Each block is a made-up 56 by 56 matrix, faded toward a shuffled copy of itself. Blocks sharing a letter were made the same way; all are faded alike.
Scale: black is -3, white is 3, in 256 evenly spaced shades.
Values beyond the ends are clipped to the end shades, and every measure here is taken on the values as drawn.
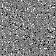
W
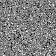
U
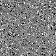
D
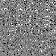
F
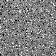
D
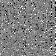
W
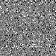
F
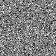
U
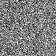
U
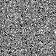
U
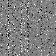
W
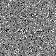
D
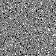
D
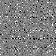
F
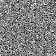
U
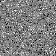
F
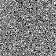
U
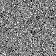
U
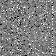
W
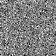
U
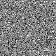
U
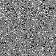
D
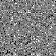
F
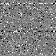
F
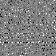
F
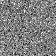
U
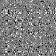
F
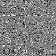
F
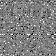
F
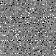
F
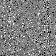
W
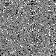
D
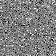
D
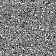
D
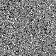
U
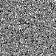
U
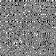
F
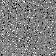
W
